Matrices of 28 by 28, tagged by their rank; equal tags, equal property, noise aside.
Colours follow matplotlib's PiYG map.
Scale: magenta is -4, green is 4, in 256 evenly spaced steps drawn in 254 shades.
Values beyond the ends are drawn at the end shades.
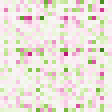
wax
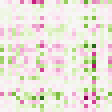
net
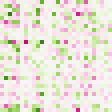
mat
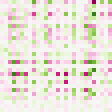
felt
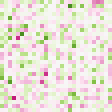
mat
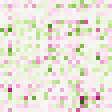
mat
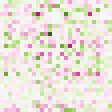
mat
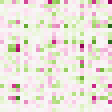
net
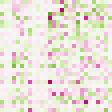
mat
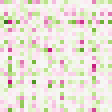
wax
